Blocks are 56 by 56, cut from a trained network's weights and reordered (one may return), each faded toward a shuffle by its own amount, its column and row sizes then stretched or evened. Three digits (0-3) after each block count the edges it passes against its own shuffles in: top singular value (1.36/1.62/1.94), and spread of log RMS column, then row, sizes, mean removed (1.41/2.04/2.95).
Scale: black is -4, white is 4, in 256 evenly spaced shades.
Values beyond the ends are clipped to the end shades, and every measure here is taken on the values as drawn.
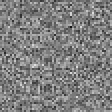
3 0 0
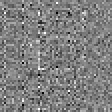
3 2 1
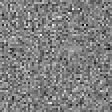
2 0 0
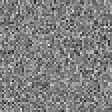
2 0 0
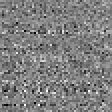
2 1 2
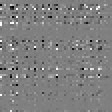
1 2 3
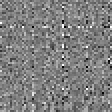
2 2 1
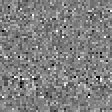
0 0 2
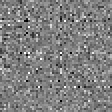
0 2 2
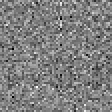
2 1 0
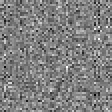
3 2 0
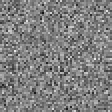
2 0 0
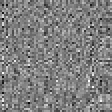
3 2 0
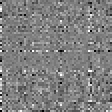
3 2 2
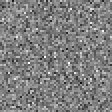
0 0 0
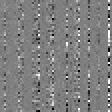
3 3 0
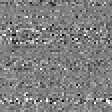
0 0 3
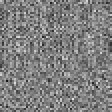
3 0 1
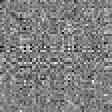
3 1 2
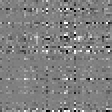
3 2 3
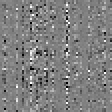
1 3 1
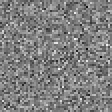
2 0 0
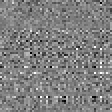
3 1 3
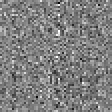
2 2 0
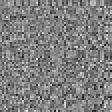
3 1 1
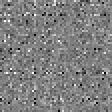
0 1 2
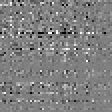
1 2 3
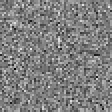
1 0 0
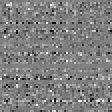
1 1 3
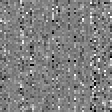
0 3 0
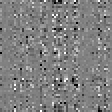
2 3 2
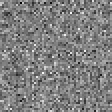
1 0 1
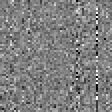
2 2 0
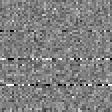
3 0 2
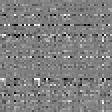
3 1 3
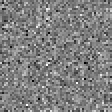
1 0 0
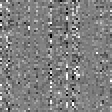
1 3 0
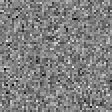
0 0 0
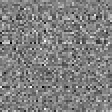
3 0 2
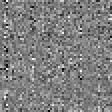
0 2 1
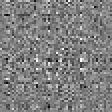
3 2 2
